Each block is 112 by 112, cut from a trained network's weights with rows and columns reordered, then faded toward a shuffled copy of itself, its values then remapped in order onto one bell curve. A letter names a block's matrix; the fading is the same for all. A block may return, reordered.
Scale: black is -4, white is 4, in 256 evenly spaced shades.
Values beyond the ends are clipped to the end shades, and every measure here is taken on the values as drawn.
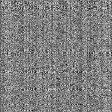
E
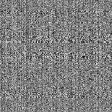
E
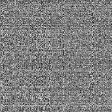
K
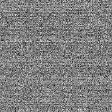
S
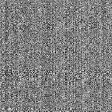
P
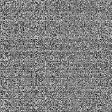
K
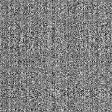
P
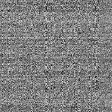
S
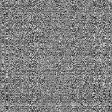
K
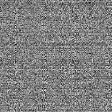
K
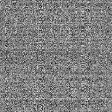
S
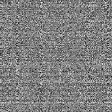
S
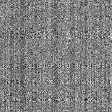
E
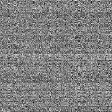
S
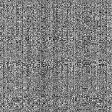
E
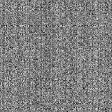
P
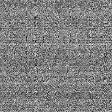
S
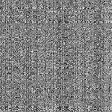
E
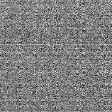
S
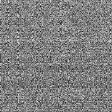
K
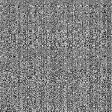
E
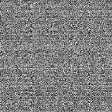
S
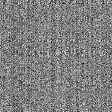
P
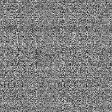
K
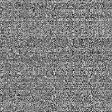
K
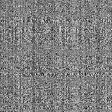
E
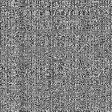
E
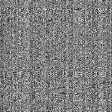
E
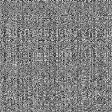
E
